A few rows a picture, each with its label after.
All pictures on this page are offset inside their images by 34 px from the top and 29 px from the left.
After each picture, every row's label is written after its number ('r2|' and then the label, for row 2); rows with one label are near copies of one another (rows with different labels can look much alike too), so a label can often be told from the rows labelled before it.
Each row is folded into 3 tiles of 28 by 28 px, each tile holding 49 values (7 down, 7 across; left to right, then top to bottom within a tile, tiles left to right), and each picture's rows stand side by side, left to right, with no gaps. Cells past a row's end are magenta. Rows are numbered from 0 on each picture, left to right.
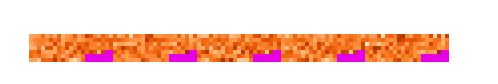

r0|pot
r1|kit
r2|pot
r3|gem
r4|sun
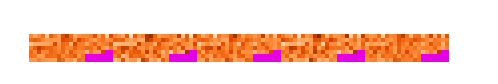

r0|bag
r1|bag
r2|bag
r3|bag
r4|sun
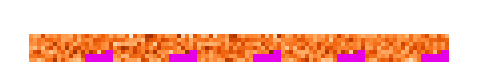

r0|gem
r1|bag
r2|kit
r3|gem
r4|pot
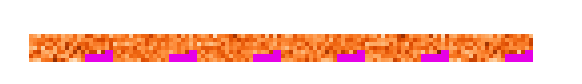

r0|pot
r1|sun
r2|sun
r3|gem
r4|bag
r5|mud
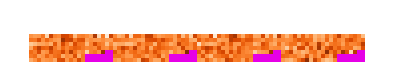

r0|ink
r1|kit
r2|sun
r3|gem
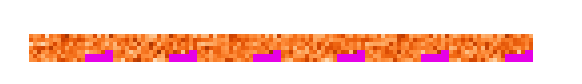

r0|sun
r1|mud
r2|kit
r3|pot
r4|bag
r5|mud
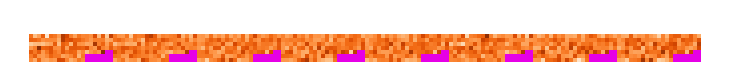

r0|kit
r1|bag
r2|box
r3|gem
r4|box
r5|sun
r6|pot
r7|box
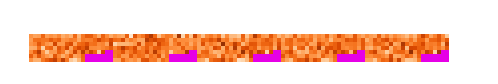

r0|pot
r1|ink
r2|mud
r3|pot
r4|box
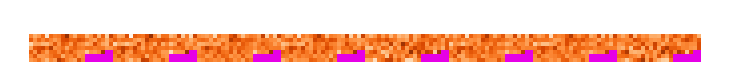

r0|sun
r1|sun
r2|ink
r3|ink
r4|mud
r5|sun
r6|sun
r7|gem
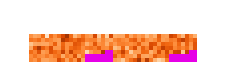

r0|ink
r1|pot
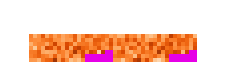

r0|gem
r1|mud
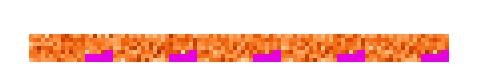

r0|ink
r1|box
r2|pot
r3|box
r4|gem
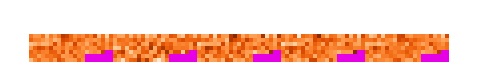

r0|bag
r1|pot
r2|bag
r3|sun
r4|kit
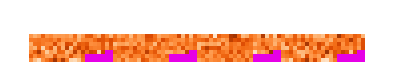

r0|pot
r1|bag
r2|ink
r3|mud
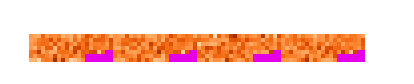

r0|box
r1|box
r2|bag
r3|gem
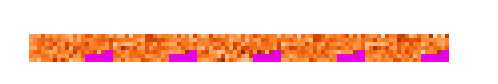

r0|box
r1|kit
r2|gem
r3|bag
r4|ink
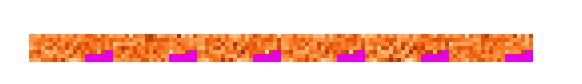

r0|pot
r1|ink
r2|box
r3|box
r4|pot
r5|sun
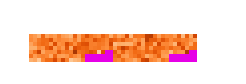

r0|box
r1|kit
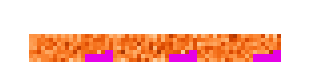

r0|box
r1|box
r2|bag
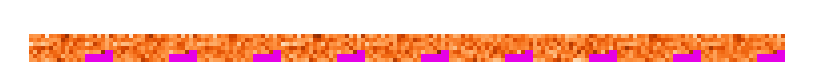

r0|sun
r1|sun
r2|bag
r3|bag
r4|bag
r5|gem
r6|mud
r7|kit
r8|kit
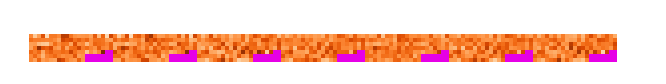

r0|kit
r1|kit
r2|gem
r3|pot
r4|kit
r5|pot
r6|gem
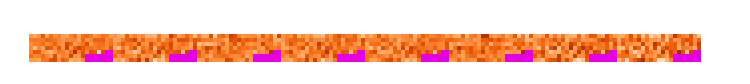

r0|gem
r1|box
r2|kit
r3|box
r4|gem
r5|kit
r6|pot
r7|mud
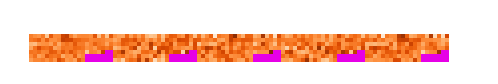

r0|ink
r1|box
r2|sun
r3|gem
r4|ink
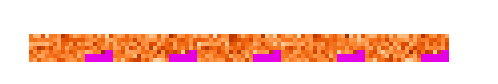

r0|kit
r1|mud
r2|ink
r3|ink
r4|mud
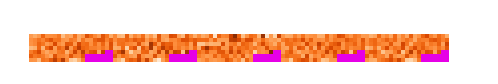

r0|pot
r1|pot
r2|ink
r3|mud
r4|pot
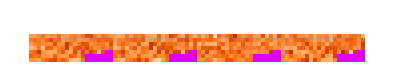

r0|pot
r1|pot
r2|sun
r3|gem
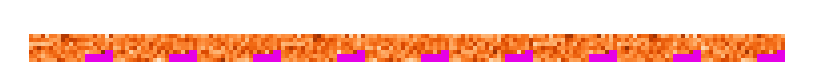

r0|kit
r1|pot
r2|gem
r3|ink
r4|pot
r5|box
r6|bag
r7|ink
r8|mud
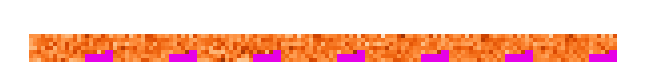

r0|box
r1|kit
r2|gem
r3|kit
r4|sun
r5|ink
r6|ink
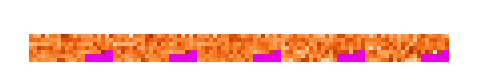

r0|kit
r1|sun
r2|ink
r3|mud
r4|gem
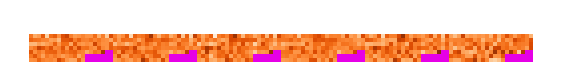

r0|kit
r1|sun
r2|sun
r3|ink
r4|bag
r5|gem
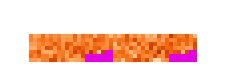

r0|gem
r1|mud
